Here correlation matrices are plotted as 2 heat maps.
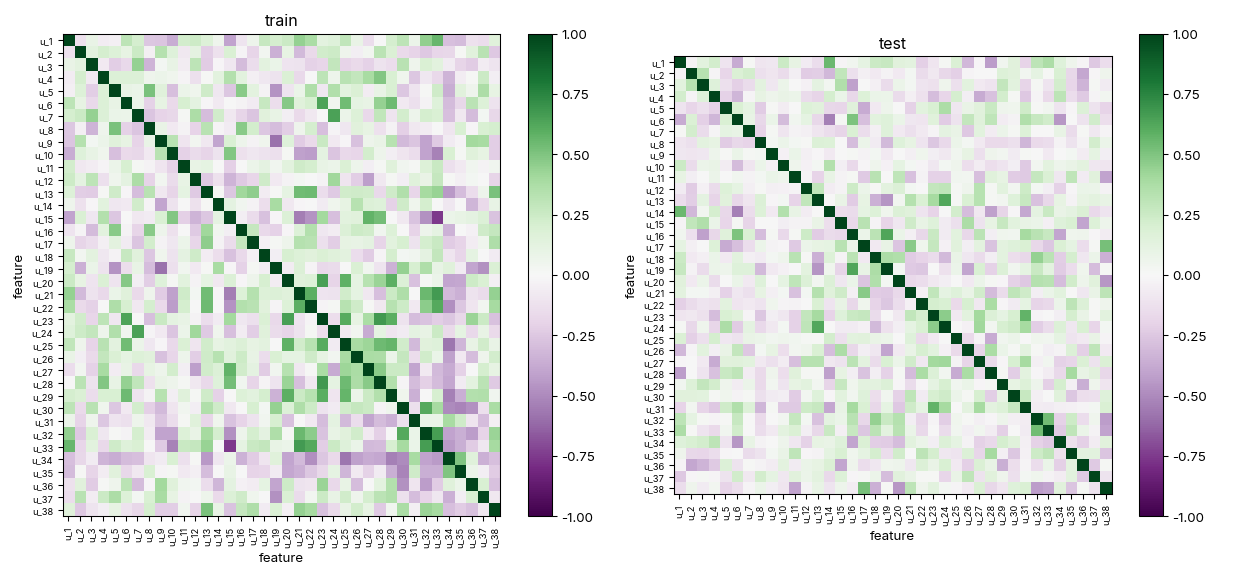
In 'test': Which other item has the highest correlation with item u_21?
u_17
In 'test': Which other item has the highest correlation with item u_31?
u_23
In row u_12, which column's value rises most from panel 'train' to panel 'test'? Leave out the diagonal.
u_27
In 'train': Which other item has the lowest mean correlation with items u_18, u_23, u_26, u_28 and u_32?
u_34
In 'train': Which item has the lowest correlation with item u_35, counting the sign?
u_30
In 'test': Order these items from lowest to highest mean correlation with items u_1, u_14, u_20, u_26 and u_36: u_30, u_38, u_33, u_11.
u_38, u_30, u_11, u_33
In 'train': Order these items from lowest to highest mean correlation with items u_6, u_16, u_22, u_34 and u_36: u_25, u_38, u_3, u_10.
u_3, u_10, u_38, u_25
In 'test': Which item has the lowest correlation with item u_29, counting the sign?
u_36
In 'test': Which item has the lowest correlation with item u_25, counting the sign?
u_28
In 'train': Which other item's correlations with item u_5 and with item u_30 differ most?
u_19
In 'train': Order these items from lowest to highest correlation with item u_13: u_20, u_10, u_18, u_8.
u_10, u_18, u_20, u_8
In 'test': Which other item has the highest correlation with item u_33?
u_32
